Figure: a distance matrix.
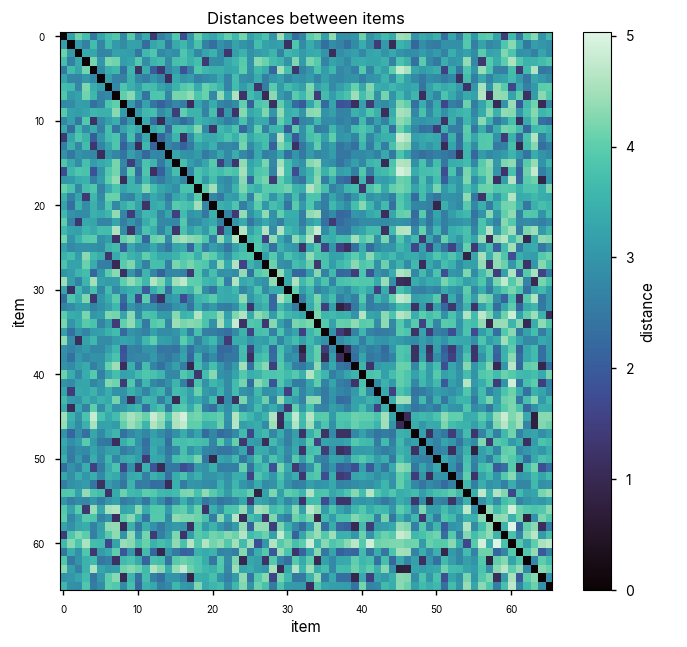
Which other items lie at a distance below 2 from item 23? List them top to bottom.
9, 15, 21, 43
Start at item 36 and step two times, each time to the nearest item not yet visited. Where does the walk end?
22
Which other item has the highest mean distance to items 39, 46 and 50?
60
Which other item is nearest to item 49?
55
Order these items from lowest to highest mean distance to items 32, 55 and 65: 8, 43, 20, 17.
8, 17, 43, 20
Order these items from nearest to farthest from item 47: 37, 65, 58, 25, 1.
37, 25, 1, 58, 65
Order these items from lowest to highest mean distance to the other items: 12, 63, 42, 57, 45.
42, 12, 57, 63, 45
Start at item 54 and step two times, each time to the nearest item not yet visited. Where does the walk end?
6
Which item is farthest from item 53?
45
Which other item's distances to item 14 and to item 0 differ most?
5
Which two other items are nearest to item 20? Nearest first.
50, 11
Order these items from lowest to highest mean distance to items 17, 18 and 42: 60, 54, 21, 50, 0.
21, 0, 50, 54, 60
